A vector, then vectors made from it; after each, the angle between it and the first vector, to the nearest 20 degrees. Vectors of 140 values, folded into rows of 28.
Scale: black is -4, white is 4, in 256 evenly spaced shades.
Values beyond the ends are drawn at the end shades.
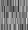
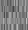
20 degrees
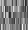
120 degrees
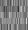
40 degrees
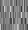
100 degrees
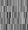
80 degrees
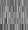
60 degrees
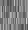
40 degrees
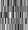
80 degrees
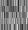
20 degrees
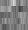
100 degrees
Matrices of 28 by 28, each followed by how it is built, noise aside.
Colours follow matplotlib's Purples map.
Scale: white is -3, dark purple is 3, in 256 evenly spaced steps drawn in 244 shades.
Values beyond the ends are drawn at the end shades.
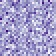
repeating rows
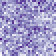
smooth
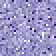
sparse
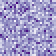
repeating rows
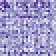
blocks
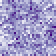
smooth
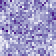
smooth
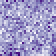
smooth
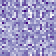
low rank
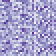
repeating rows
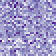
low rank
